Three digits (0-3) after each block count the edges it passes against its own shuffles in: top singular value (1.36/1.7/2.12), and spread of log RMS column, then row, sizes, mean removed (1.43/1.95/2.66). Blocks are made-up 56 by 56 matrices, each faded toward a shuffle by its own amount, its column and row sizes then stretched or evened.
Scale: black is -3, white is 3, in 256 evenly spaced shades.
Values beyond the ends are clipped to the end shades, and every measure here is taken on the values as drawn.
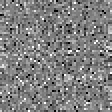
2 0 0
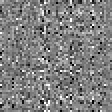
2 3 1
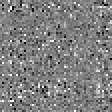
1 2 2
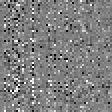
2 3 1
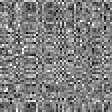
3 1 0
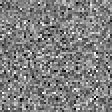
1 1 1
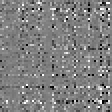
2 3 3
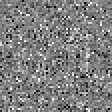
1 0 0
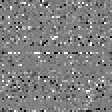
0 1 3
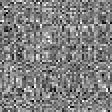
3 0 1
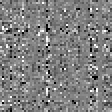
0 3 2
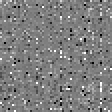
1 2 1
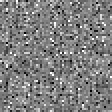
2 1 0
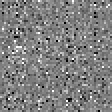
0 2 1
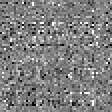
2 1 2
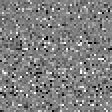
0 0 2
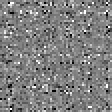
1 2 2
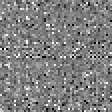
1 1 2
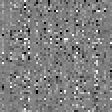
0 3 2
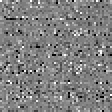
0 1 3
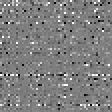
2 1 3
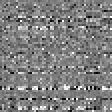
3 0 3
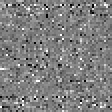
1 1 2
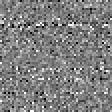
0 0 2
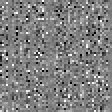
0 3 1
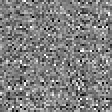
2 1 2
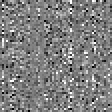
2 3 0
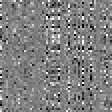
3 3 1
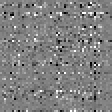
1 2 3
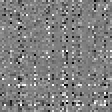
1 3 3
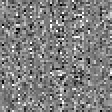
0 3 0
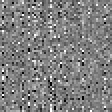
1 3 0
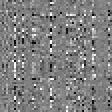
3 3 1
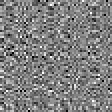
3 1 1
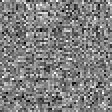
2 0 0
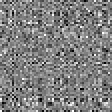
3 0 2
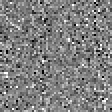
0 2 0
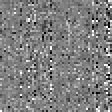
0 3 0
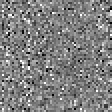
1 2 0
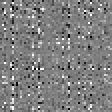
1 3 2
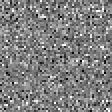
1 0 1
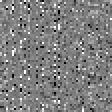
1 3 0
